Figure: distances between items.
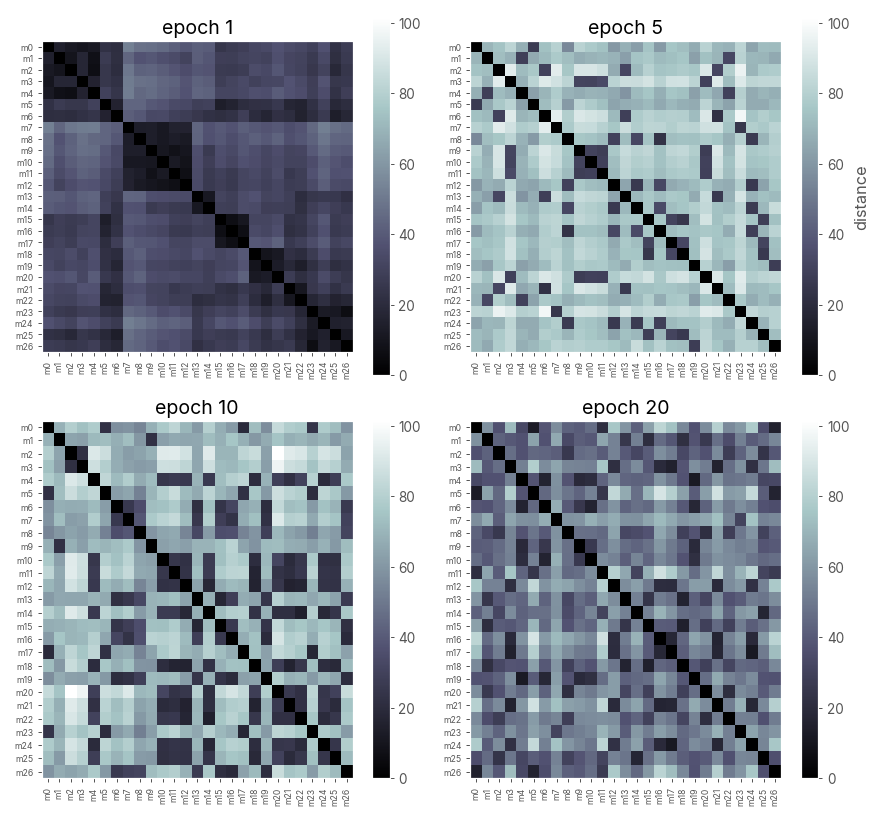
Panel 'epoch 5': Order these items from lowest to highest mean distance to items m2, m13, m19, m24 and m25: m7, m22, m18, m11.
m18, m22, m11, m7
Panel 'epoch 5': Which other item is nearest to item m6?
m21
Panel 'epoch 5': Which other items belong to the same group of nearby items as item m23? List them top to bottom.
m7
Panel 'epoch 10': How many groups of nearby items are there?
5
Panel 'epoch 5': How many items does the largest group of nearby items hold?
5
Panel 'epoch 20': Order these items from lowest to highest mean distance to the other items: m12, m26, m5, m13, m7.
m13, m26, m12, m5, m7
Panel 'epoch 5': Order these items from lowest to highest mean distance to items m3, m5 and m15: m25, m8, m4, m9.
m25, m9, m4, m8
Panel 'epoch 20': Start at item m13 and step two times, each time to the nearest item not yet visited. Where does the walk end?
m15
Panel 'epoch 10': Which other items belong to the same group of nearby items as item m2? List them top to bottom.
m3
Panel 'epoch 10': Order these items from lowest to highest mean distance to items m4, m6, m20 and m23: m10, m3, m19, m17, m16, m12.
m12, m10, m19, m17, m16, m3
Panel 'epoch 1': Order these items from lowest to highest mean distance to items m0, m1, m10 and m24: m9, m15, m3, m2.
m2, m3, m15, m9
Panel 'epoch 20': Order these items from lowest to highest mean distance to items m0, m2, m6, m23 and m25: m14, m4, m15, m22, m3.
m4, m14, m22, m15, m3
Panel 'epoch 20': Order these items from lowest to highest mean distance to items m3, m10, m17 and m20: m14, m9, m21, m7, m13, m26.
m21, m13, m9, m14, m26, m7
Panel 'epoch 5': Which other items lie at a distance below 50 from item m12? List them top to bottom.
m8, m14, m16, m24
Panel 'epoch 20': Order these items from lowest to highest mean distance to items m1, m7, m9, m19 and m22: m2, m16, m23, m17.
m2, m23, m17, m16
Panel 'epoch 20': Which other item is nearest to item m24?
m17
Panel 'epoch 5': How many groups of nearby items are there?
8
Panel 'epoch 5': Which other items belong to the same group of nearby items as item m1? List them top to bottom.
m4, m22
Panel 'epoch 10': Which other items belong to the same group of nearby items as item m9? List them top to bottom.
m1
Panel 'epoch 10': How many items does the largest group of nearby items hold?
11
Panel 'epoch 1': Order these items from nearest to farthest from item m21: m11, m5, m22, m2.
m22, m5, m11, m2
